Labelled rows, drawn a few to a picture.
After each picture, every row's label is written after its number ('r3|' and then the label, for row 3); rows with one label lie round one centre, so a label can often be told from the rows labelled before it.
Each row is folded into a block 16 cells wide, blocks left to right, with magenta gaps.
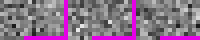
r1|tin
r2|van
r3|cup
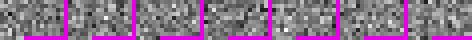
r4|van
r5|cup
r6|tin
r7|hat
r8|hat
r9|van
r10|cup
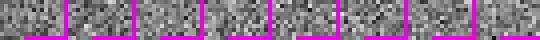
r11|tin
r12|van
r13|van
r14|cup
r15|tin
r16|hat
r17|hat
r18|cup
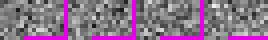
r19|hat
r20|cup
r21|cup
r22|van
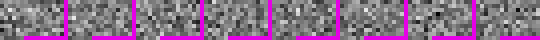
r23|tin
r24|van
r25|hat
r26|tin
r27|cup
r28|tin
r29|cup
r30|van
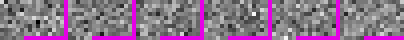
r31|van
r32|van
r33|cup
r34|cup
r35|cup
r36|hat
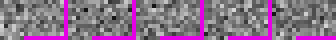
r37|hat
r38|hat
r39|van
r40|cup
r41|van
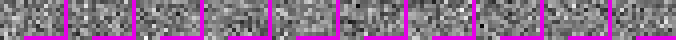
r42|hat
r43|hat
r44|van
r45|cup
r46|hat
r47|tin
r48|hat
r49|van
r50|van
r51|van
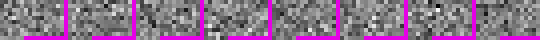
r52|van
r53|hat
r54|cup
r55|cup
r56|van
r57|cup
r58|tin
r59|van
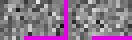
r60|hat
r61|van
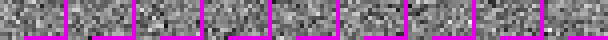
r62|tin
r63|hat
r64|hat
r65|hat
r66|hat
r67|van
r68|van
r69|van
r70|hat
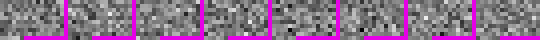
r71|hat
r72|tin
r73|hat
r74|cup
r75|van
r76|tin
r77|hat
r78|hat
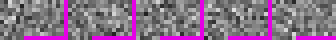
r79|cup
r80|van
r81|van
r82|tin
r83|tin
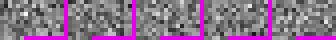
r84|cup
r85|cup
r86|tin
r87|cup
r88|hat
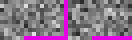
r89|cup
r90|hat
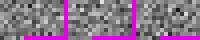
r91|tin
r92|tin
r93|cup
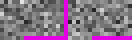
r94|cup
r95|cup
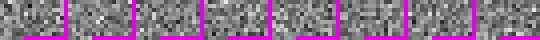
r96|cup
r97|hat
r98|hat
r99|hat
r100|tin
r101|tin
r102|tin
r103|cup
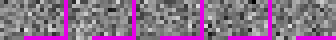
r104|tin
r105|van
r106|van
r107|tin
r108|van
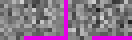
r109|van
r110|hat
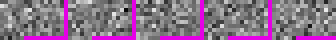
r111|tin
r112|van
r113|van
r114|van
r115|hat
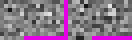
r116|tin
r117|tin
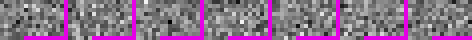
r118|cup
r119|cup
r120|tin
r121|hat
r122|cup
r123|cup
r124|hat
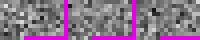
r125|tin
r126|tin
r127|hat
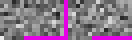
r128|van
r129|tin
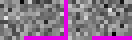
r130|tin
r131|hat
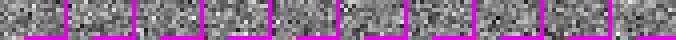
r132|cup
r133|tin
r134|hat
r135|van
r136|cup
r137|cup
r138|hat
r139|cup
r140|tin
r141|cup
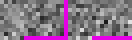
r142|hat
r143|van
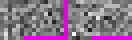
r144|hat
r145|tin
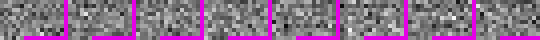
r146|van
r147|van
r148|tin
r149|tin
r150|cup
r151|van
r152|cup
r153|hat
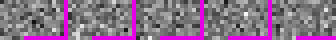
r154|tin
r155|van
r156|cup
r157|tin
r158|van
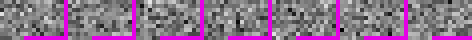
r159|tin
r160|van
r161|cup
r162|tin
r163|hat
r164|tin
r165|van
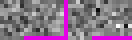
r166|tin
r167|van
